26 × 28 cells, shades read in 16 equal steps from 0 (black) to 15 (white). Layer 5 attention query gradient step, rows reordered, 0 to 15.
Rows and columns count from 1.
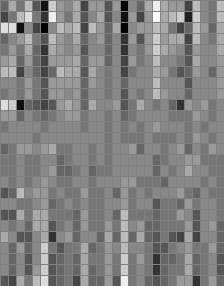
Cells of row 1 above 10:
5
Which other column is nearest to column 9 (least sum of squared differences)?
12
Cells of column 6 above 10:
4
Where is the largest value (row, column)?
2, 20
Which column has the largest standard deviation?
16
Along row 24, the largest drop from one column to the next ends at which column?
7
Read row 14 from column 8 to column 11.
7 7 8 8
